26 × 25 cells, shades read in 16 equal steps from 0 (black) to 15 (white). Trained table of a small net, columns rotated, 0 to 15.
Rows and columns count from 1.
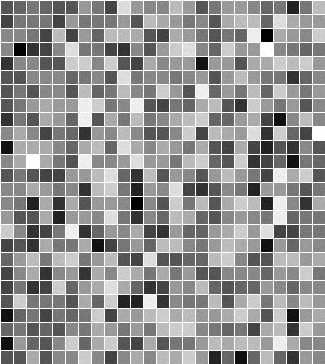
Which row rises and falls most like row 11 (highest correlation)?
12
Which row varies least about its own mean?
6
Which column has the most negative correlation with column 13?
9
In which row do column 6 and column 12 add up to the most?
19
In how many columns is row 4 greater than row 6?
11
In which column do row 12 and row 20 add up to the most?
3
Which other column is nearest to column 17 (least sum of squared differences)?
2
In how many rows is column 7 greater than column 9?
11
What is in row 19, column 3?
11
